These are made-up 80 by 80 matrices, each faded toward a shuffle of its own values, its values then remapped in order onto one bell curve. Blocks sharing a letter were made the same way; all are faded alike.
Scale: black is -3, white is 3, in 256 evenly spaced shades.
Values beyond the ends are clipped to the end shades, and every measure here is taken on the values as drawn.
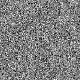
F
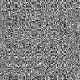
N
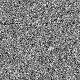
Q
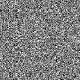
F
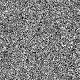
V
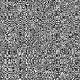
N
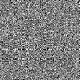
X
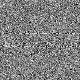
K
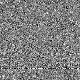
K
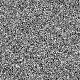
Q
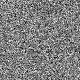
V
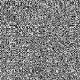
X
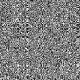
N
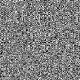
X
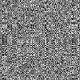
N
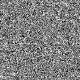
K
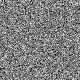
Q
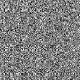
X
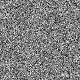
V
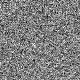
Q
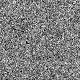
Q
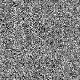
F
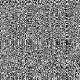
N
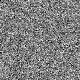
Q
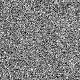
V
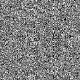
F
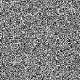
X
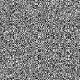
N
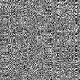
N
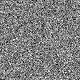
V
